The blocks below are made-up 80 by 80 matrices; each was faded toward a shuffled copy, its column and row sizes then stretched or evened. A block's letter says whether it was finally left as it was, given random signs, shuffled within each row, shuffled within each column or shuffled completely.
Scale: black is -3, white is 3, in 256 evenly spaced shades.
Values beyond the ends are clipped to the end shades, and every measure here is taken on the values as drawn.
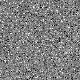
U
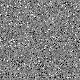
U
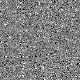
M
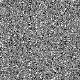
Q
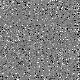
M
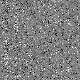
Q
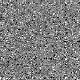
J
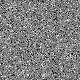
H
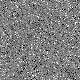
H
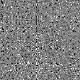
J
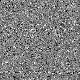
U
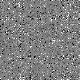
J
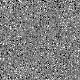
M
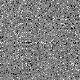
J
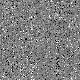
Q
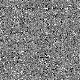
M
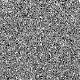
M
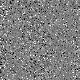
Q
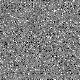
U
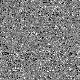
U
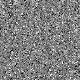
Q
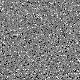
U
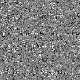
J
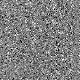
Q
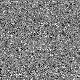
U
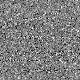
U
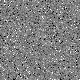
H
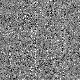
Q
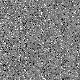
Q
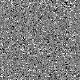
M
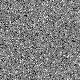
H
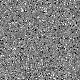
U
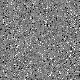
Q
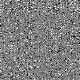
J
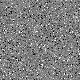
H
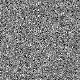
Q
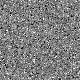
H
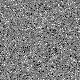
H
